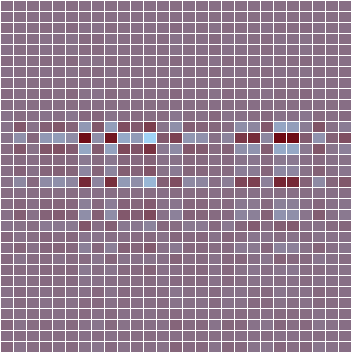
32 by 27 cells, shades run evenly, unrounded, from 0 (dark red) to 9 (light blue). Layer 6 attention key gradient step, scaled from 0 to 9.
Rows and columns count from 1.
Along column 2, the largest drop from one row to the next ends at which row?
14
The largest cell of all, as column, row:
12, 13
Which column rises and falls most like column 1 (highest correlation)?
18
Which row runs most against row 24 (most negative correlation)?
27
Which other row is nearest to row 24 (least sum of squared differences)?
30
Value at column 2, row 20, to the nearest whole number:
4
